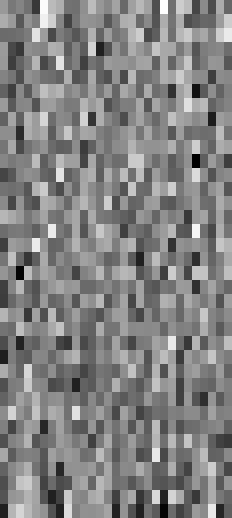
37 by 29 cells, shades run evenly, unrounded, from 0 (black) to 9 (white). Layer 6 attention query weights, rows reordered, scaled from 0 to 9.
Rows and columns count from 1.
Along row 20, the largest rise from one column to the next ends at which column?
4
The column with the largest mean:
22
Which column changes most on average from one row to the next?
25
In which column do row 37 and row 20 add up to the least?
21
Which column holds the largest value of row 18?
5
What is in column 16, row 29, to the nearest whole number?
3
